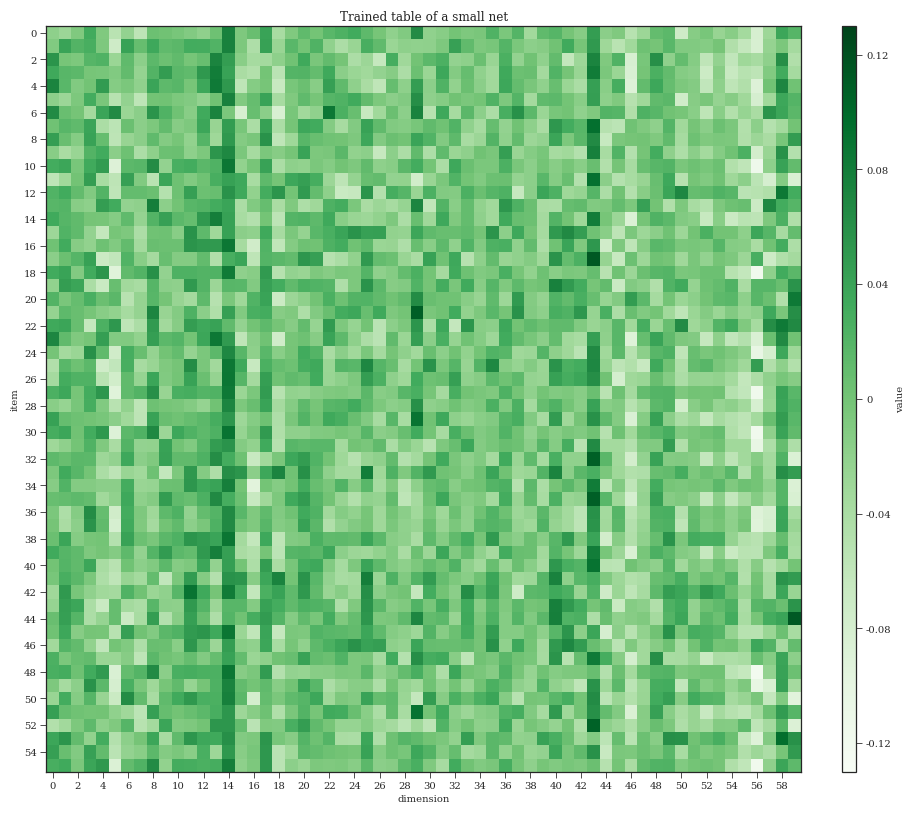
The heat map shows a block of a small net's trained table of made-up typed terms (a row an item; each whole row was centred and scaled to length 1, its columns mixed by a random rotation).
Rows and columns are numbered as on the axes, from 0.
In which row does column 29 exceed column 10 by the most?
21
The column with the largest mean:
14
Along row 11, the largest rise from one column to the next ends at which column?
43
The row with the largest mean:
44
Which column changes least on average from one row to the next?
34
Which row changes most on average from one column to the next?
6
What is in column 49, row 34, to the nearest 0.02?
0
